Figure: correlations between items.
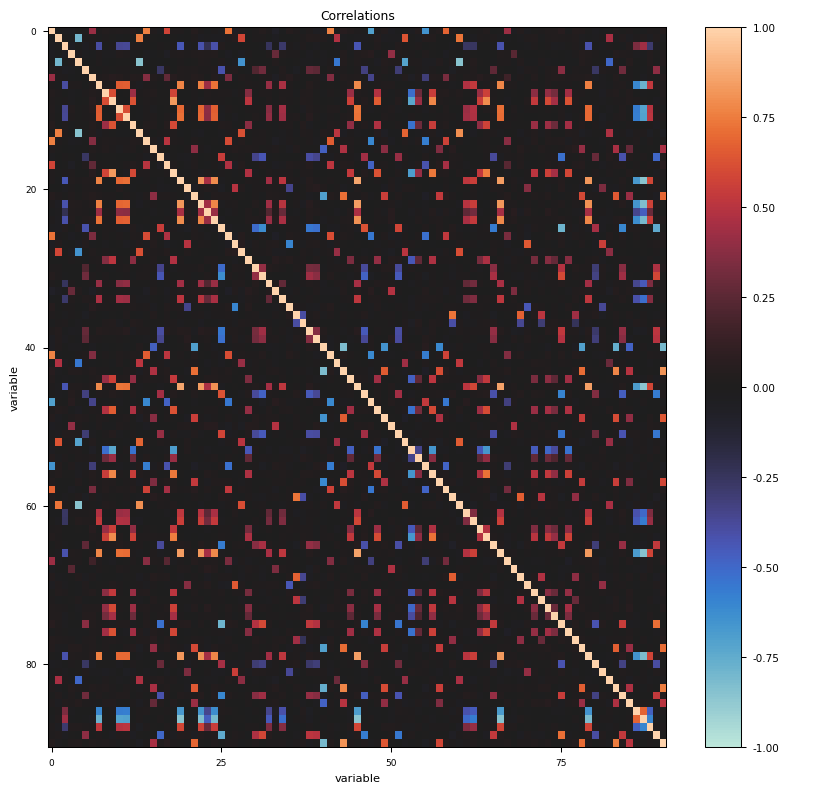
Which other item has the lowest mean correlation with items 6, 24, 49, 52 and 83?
40
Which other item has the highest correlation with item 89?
75
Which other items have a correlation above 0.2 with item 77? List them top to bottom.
36, 59, 69, 72
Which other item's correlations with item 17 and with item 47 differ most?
0
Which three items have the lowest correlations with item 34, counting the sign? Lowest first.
87, 86, 2
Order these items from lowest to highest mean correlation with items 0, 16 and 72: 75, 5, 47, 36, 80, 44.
47, 75, 5, 44, 80, 36
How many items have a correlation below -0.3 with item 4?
7
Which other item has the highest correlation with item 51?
25
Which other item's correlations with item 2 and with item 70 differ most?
27
